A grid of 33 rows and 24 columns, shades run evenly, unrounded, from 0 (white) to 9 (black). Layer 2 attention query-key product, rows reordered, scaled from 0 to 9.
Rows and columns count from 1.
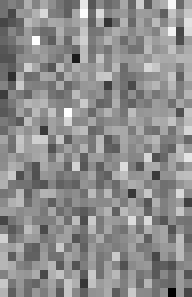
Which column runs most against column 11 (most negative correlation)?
12
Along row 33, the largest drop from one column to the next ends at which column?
23
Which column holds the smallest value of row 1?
22
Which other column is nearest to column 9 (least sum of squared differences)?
7
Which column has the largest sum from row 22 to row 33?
11
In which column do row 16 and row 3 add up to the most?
14
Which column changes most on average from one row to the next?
10
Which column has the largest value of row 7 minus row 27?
1
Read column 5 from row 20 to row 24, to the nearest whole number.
6 6 4 4 4
